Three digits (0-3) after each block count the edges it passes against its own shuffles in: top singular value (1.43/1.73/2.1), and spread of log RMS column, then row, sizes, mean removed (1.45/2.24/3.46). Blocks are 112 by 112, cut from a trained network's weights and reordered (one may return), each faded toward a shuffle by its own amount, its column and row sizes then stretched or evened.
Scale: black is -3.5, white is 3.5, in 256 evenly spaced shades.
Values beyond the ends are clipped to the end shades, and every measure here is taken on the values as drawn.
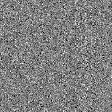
1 1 0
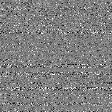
0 0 3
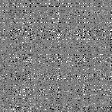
0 2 3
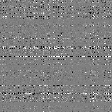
2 2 3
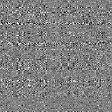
3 2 3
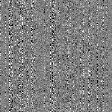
2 3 0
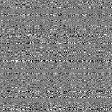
3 1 3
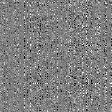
1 3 1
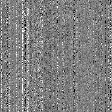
3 3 0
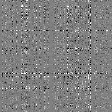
2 3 2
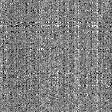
3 1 2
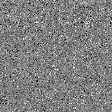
0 1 1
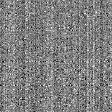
3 0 2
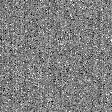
0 0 0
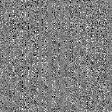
0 3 1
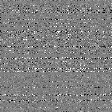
0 1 3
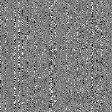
1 3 0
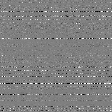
3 0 3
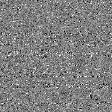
0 0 2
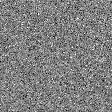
0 0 0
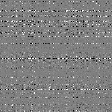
2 2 3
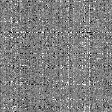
2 2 2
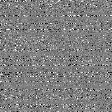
0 1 3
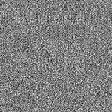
3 0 0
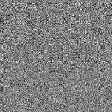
3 0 2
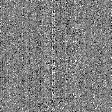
1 2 0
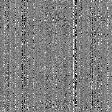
3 3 1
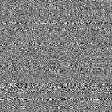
3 0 3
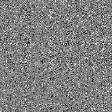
1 2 1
